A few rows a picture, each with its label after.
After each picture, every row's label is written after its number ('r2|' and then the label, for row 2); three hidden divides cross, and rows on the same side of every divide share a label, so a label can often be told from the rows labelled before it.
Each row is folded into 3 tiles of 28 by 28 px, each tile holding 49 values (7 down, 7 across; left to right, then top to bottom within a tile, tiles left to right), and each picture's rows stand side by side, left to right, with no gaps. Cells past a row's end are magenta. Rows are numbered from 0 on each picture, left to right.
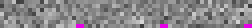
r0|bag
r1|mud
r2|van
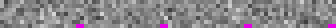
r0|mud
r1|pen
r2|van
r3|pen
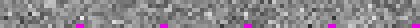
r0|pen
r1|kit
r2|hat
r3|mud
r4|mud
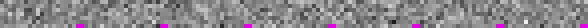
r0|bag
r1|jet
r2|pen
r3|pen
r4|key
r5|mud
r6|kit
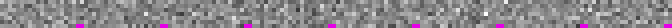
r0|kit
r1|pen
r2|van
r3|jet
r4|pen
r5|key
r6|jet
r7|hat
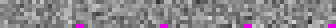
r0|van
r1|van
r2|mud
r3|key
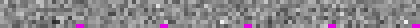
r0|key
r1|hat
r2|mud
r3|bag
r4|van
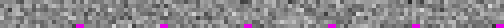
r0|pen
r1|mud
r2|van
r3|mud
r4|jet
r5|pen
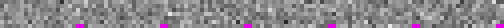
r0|pen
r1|kit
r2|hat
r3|key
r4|kit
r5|bag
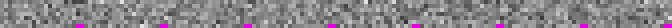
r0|van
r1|key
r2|pen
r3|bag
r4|hat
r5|kit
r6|bag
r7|key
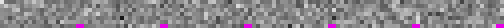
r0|van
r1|bag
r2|pen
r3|kit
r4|van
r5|kit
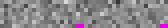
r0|hat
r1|pen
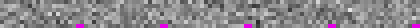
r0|van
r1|van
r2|mud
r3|hat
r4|van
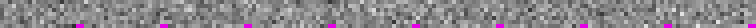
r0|jet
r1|mud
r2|bag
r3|van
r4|key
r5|bag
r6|van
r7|van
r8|hat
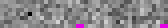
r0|hat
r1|bag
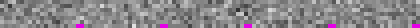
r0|key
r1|pen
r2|kit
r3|key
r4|kit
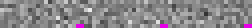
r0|bag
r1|bag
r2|mud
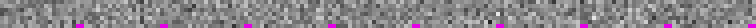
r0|jet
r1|van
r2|pen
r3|van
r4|hat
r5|hat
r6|kit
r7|mud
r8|van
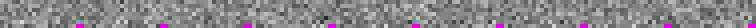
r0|mud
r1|jet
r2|van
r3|hat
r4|pen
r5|bag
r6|key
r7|mud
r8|kit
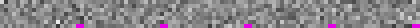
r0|mud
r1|van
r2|key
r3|kit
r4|jet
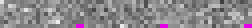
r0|mud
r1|pen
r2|jet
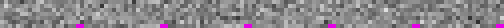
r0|key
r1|bag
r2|bag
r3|jet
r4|mud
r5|key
